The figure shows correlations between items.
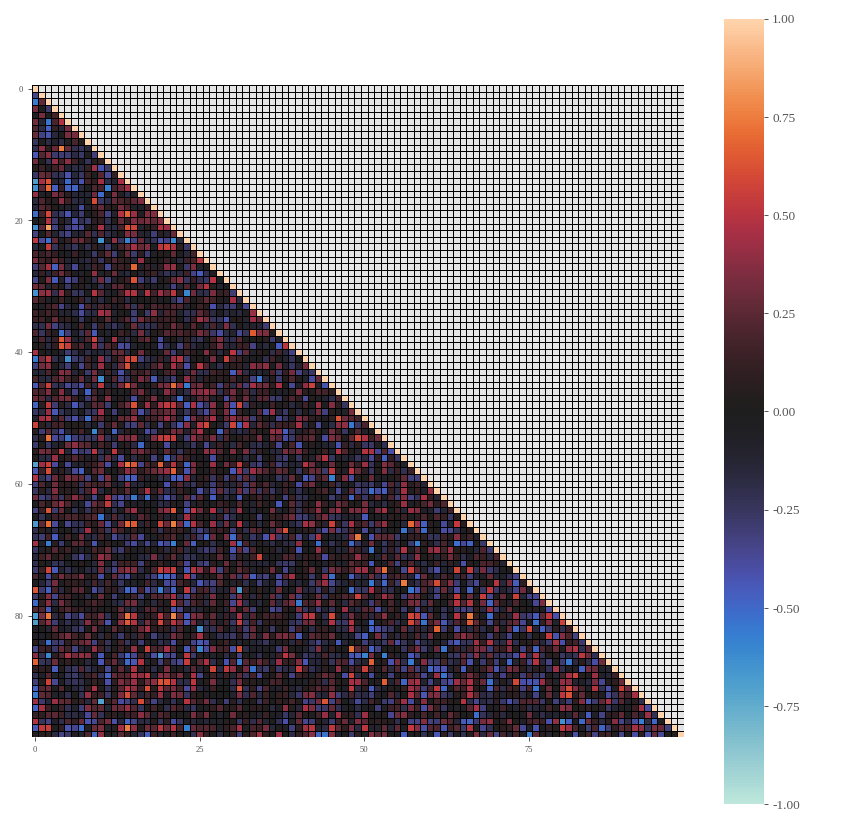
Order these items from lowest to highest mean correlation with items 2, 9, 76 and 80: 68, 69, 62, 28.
69, 62, 68, 28
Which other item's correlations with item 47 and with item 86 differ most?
50
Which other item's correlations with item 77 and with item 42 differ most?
68
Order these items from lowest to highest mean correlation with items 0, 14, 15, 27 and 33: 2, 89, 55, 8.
8, 55, 89, 2
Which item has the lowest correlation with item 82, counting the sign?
25
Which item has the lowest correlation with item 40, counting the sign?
78
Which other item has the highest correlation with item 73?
53
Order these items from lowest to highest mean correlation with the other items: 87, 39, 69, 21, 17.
69, 87, 39, 17, 21
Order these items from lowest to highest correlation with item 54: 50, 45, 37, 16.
16, 37, 50, 45
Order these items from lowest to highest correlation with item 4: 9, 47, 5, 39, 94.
94, 47, 5, 39, 9
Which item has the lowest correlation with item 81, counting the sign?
0
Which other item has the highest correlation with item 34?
71
